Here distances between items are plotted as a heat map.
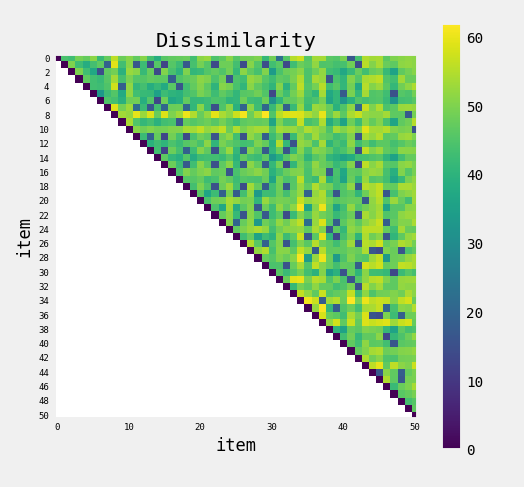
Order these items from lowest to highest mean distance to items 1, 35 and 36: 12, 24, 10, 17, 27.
27, 17, 12, 24, 10
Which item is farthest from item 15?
8
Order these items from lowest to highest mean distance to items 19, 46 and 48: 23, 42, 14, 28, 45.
23, 28, 14, 45, 42
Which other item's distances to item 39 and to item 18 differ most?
46
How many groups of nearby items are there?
14
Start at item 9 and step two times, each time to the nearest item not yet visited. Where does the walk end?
4
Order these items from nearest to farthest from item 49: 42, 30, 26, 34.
30, 42, 26, 34
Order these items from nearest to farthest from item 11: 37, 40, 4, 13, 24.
13, 4, 40, 37, 24
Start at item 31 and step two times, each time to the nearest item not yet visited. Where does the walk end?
0
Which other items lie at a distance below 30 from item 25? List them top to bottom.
19, 23, 35, 39, 46
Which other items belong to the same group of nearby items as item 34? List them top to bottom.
37
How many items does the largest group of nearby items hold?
11
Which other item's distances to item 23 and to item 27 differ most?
45
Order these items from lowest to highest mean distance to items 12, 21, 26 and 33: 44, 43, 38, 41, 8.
38, 44, 43, 41, 8
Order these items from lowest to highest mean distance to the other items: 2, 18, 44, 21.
18, 2, 21, 44
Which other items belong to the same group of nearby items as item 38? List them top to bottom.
3, 16, 24
